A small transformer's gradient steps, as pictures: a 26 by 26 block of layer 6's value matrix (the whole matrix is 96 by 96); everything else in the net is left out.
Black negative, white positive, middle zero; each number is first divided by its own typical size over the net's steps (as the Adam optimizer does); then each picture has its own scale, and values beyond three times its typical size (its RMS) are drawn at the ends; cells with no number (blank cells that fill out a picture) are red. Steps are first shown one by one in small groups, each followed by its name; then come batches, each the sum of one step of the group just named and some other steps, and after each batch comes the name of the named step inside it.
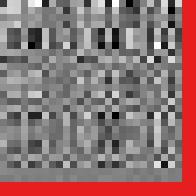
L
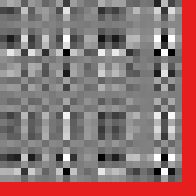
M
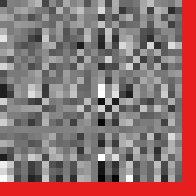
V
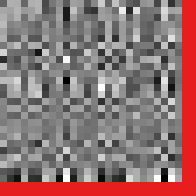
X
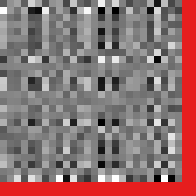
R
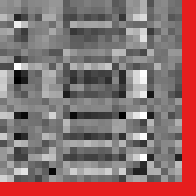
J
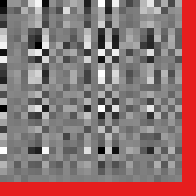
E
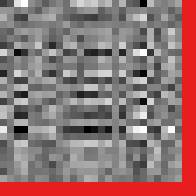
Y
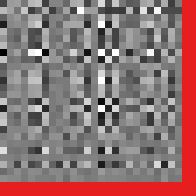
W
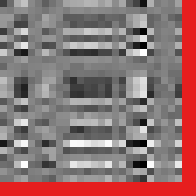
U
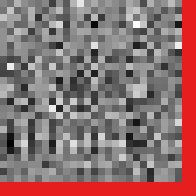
U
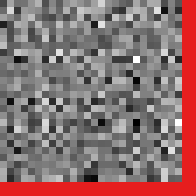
W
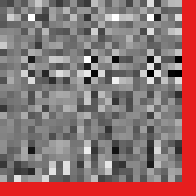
E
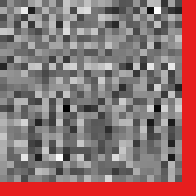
W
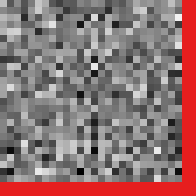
X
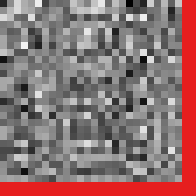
L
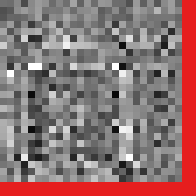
M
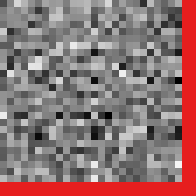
Y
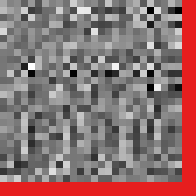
R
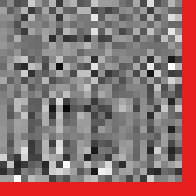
R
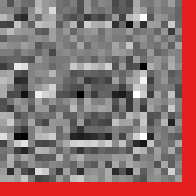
J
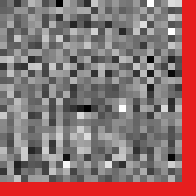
E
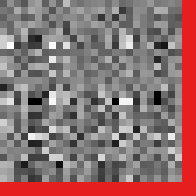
V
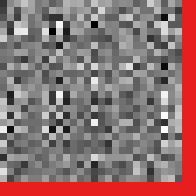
V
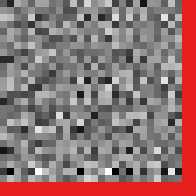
Y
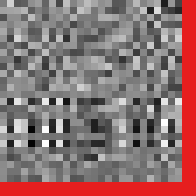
X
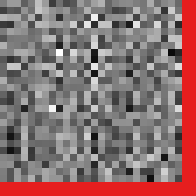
M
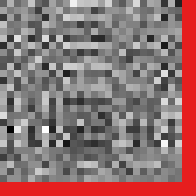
M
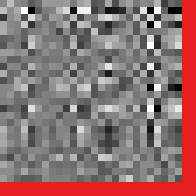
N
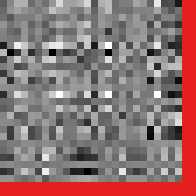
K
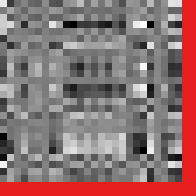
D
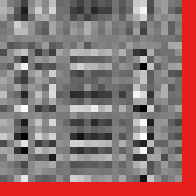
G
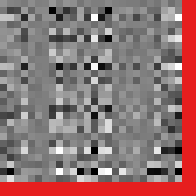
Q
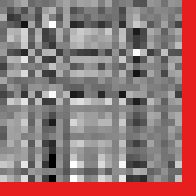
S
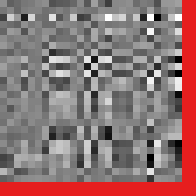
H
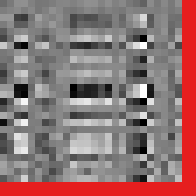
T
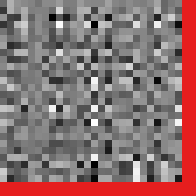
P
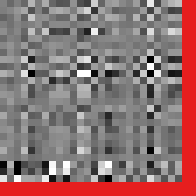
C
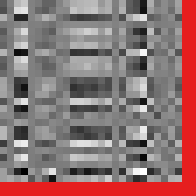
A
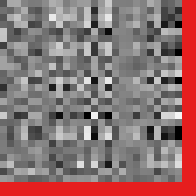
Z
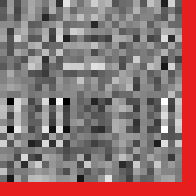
P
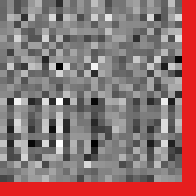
H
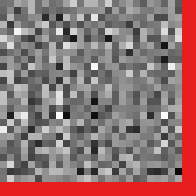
Q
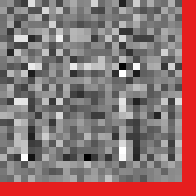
T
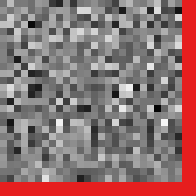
N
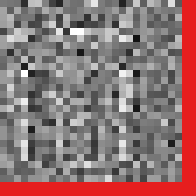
S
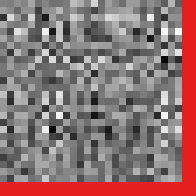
H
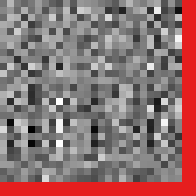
N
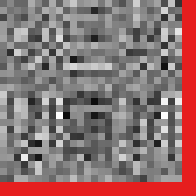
G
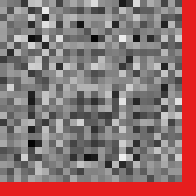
Z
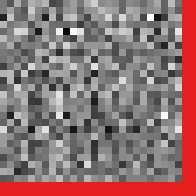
H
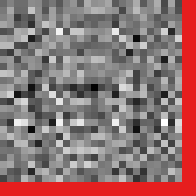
T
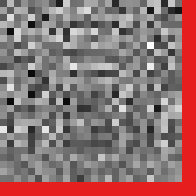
N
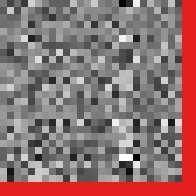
P
